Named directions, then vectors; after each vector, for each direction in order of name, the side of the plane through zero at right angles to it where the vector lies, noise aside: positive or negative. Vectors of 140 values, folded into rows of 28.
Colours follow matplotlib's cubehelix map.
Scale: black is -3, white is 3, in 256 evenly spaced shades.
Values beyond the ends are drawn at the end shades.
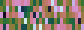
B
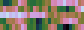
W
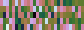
positive, negative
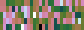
negative, positive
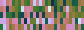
negative, negative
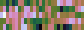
negative, positive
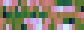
positive, negative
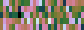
negative, negative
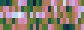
positive, positive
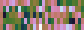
positive, negative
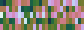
positive, positive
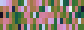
negative, negative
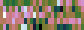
negative, positive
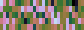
negative, negative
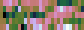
positive, negative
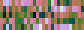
positive, negative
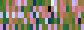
positive, positive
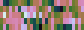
negative, positive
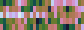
positive, positive
